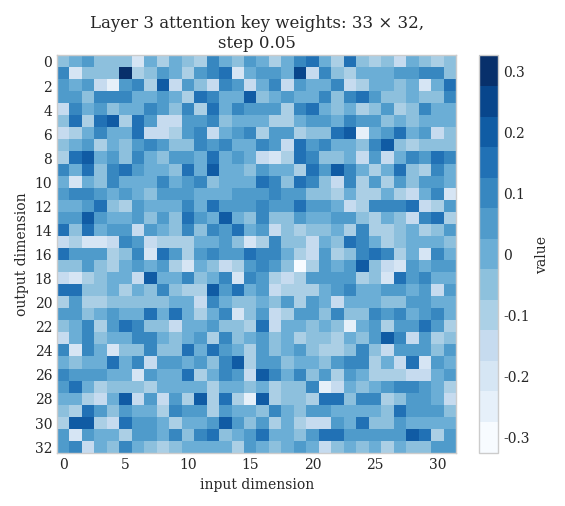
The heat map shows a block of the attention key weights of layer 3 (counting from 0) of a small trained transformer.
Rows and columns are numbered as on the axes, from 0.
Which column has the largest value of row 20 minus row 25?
29
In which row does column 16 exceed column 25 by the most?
26
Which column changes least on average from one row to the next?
18
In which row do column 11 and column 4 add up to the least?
2
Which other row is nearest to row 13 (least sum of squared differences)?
11
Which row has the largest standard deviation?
28
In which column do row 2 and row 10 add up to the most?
8
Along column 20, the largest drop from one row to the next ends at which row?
1
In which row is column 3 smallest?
15
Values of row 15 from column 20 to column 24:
-0.15 0 -0.05 0.15 0.1
